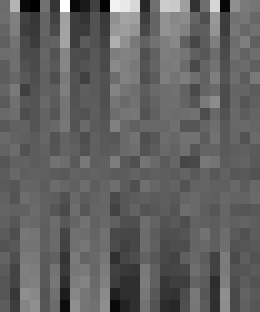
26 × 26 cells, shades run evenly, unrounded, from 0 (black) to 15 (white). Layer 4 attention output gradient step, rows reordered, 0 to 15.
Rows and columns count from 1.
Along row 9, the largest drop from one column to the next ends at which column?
23
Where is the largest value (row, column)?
1, 7
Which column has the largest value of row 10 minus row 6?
20
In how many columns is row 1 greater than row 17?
16
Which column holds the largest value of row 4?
12
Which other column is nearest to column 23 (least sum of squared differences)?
11
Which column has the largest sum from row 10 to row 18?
22
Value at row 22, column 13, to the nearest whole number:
4
